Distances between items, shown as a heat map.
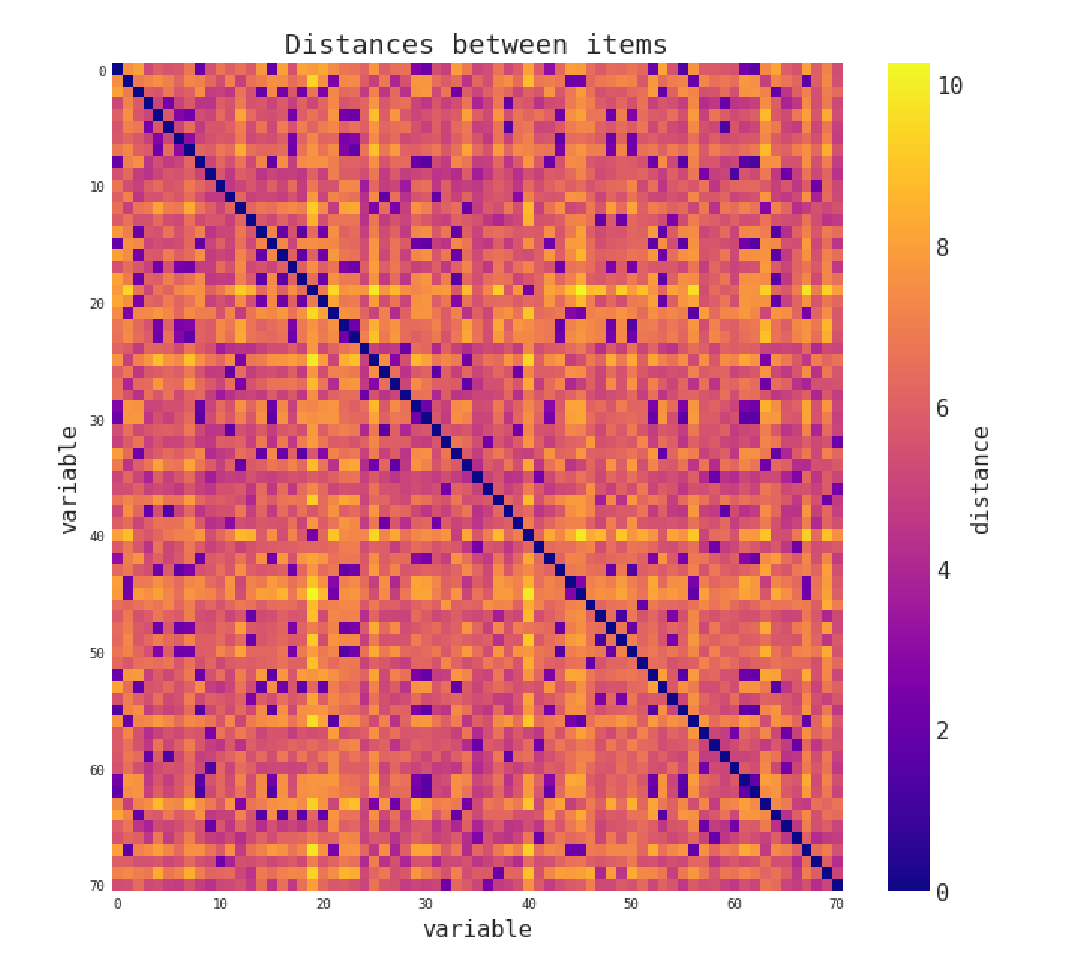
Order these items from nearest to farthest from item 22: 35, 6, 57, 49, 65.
6, 57, 65, 35, 49
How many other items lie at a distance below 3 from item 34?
4
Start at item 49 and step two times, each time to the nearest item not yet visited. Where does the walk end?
13
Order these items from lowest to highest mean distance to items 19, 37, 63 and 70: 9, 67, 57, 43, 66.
66, 9, 57, 67, 43
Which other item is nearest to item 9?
60
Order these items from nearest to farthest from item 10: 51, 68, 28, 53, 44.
68, 28, 53, 51, 44
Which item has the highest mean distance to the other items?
19
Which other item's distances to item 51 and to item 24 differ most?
46
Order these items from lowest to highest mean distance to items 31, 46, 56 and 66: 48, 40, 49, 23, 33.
33, 49, 48, 23, 40
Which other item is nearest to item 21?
56
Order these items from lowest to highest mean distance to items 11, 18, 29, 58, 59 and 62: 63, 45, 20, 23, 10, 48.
10, 20, 48, 23, 63, 45
